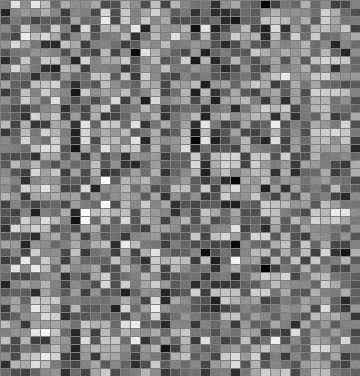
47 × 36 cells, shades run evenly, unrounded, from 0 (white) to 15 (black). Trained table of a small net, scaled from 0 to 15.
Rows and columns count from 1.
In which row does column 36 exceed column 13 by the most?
19
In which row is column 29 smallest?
10
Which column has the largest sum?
22
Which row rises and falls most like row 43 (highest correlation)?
16
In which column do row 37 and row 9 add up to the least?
20
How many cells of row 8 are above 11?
4
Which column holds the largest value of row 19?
8
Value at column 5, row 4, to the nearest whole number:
9
